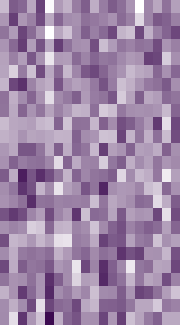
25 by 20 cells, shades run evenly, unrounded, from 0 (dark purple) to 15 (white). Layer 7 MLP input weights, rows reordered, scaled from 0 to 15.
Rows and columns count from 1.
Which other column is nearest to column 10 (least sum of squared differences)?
13
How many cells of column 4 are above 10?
2
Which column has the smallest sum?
3
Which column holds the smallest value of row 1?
5
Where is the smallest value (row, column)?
25, 6
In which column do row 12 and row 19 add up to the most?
8
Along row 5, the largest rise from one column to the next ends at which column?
19
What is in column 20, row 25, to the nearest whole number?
10
